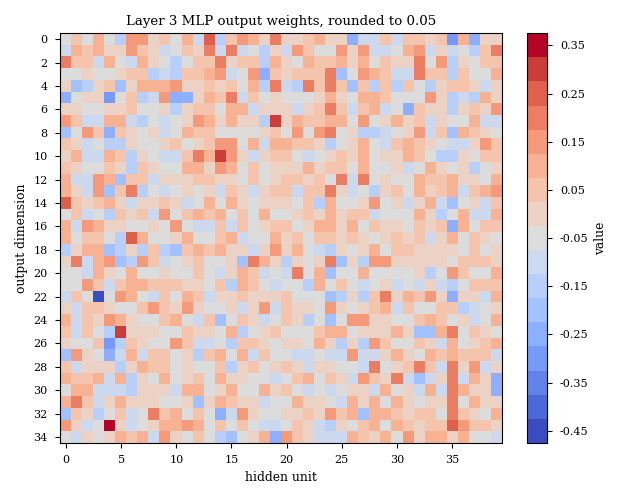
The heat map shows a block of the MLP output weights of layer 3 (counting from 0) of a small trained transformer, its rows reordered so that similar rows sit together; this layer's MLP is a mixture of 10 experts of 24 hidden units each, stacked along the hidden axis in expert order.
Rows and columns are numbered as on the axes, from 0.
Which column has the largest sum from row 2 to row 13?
24
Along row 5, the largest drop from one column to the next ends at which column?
10
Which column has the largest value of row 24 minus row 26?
4
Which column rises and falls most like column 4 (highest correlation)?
0
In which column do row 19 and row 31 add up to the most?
1
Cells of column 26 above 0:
8
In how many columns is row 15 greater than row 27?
18
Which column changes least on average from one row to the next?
13
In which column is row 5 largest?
15
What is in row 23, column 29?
0.1
